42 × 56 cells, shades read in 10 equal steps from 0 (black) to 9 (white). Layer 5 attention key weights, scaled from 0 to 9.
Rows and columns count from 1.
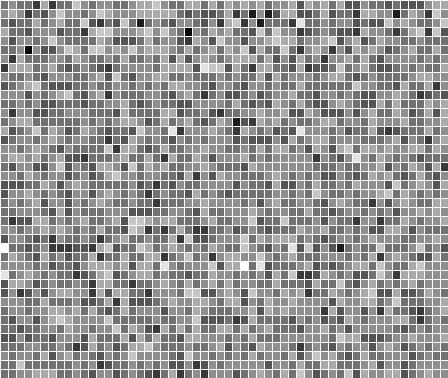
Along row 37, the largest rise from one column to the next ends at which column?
21
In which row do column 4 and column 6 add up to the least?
6
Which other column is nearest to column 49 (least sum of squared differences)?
44
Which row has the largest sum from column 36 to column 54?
17
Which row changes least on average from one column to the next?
24
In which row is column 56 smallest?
19
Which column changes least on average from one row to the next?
10
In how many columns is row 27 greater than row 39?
23
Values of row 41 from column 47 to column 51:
6 3 5 5 3
